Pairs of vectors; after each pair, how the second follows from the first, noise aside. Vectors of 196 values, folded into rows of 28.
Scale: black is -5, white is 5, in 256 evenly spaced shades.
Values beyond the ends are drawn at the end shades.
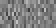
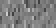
negated, partly zeroed.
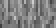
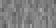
reversed, shrunk.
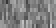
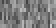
copied.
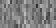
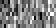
wrapped around, scaled up.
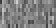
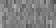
wrapped around, shrunk.
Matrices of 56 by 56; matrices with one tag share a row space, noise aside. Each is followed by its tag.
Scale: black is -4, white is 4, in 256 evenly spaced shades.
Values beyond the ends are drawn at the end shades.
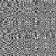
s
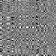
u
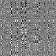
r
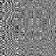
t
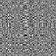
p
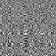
p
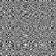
p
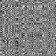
t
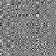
u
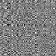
s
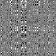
r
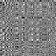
t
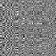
t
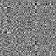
s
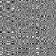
u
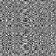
p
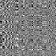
t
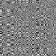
u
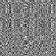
p
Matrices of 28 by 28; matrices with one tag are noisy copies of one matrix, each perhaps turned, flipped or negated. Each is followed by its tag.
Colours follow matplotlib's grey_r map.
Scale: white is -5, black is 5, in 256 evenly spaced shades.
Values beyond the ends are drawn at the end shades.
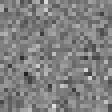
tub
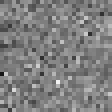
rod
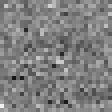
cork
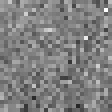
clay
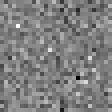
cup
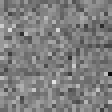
rod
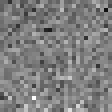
clay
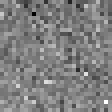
clay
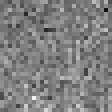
clay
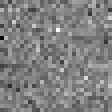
rod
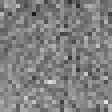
clay
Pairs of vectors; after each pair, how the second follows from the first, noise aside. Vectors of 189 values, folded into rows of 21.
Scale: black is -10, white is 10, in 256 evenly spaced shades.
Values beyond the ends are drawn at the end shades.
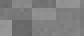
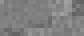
reversed, negated, partly zeroed.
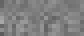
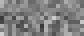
negated, scaled up.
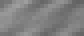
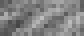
wrapped around, negated, scaled up.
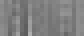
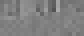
wrapped around, partly zeroed.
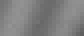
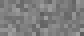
sign-scrambled.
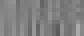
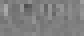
reversed, partly zeroed.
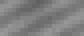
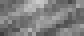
negated, scaled up.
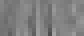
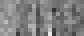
negated, scaled up.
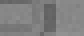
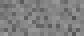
shuffled.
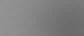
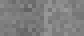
wrapped around, partly zeroed.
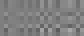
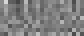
wrapped around, negated, scaled up.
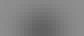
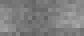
wrapped around, negated.
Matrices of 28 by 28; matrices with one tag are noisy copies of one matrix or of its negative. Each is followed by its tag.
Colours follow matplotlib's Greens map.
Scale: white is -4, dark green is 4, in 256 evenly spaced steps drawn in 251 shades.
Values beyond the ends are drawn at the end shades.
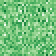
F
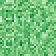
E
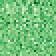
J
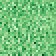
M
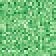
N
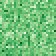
E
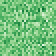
F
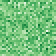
N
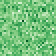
F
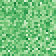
N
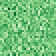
M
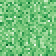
E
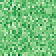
M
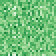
M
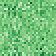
M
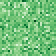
N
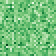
E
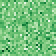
N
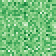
N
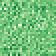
M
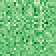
J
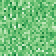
M
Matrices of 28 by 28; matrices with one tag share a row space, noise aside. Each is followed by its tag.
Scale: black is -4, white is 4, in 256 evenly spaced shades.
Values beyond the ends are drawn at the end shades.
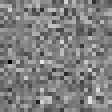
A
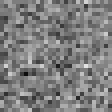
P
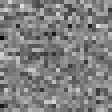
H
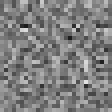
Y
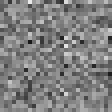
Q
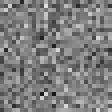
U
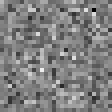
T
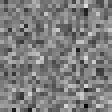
Y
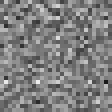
P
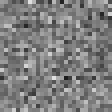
Q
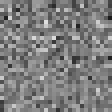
U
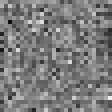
U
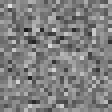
T
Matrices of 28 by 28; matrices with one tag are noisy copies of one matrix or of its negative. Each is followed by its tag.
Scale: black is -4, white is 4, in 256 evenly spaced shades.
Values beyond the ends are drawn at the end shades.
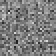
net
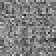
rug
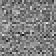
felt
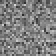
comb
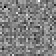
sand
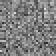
net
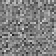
felt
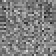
net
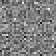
felt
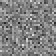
sand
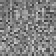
net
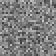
sand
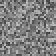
comb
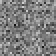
comb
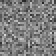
sand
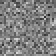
comb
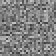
felt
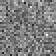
net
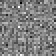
sand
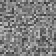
rug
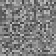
felt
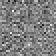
felt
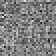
rug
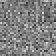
net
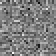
felt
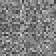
felt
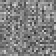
net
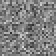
felt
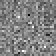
net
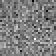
net
